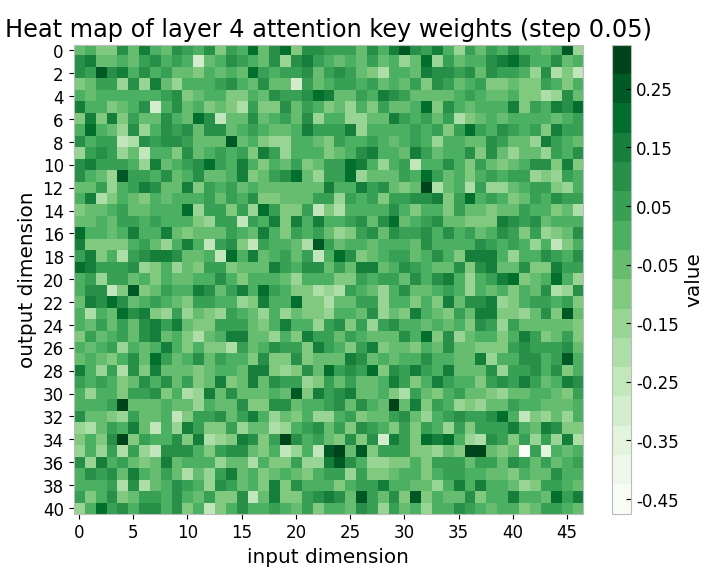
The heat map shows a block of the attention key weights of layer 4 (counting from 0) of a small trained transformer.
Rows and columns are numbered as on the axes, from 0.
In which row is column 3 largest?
22
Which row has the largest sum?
0
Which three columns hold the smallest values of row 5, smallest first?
7, 15, 25
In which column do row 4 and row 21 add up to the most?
5
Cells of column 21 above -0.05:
27
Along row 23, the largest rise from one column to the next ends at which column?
45
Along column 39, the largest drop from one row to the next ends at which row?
30
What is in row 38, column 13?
0.1
